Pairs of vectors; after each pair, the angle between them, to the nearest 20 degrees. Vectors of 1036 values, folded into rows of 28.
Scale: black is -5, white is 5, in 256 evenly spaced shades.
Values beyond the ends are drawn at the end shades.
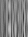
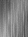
120 degrees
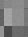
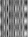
100 degrees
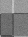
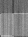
160 degrees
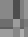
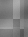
140 degrees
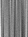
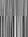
100 degrees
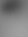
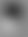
40 degrees
